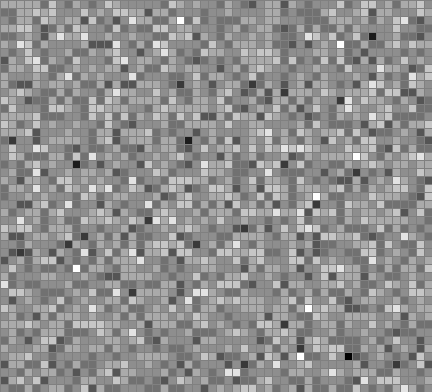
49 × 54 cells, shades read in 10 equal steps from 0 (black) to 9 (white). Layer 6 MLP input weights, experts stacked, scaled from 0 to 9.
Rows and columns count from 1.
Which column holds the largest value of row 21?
26
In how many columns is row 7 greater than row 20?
18
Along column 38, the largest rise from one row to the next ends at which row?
45
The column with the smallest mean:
36
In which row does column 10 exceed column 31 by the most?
34
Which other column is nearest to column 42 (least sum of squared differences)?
13
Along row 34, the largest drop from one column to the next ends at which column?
11
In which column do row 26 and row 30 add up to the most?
9
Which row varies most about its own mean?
32
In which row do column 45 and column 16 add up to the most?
20
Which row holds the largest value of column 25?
37
